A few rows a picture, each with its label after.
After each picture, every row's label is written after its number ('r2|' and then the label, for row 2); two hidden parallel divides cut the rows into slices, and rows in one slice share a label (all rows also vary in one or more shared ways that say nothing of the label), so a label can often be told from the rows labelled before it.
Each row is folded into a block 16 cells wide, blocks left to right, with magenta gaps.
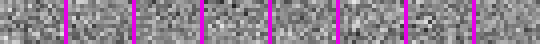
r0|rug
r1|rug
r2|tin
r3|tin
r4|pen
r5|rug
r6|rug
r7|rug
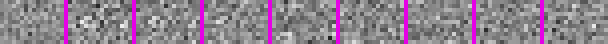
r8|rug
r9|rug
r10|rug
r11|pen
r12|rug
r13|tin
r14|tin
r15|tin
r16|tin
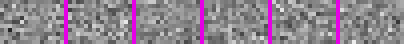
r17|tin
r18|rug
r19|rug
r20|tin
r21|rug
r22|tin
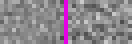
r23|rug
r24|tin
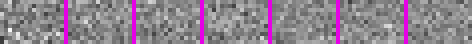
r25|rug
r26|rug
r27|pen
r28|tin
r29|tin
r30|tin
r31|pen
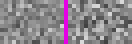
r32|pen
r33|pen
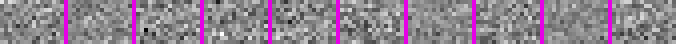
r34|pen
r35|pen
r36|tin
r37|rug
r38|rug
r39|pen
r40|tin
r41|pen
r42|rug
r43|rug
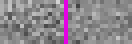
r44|rug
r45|tin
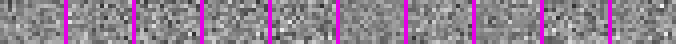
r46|tin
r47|tin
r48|pen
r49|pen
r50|tin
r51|pen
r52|pen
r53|tin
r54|tin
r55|rug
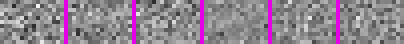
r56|tin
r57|tin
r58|tin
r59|pen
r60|rug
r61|rug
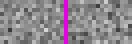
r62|rug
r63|pen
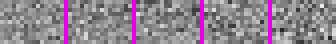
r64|pen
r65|pen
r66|tin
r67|rug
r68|pen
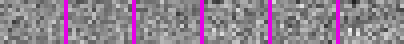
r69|pen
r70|tin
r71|pen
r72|pen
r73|tin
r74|tin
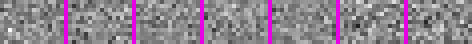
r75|rug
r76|tin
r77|pen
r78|pen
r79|pen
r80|rug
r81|rug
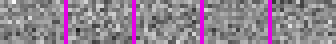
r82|tin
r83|rug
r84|tin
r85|tin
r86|tin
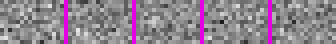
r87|rug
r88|tin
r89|pen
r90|rug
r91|pen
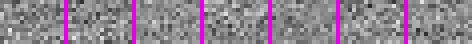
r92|pen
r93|rug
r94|tin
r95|pen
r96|tin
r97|tin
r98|tin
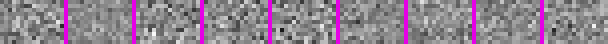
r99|pen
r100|rug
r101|tin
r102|pen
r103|tin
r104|rug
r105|pen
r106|pen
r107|tin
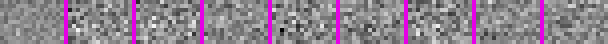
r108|tin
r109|tin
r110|rug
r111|rug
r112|tin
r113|pen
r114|tin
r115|tin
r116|pen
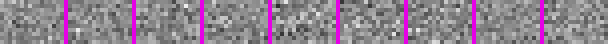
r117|tin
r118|pen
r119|pen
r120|rug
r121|tin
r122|pen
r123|tin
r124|rug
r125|pen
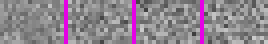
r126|pen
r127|pen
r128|tin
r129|tin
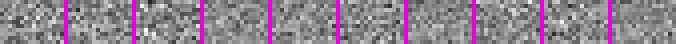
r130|pen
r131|tin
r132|pen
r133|pen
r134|tin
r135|tin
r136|pen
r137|pen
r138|tin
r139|pen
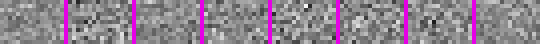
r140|pen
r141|tin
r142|rug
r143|pen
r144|rug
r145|rug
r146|tin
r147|rug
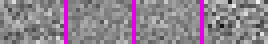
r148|tin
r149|pen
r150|rug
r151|pen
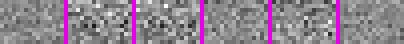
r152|rug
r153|rug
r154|tin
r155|pen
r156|tin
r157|rug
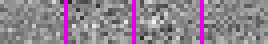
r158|rug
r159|tin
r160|pen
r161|tin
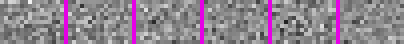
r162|rug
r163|pen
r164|rug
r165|pen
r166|tin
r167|tin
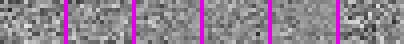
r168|tin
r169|rug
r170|rug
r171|pen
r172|tin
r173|tin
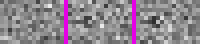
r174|rug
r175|pen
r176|tin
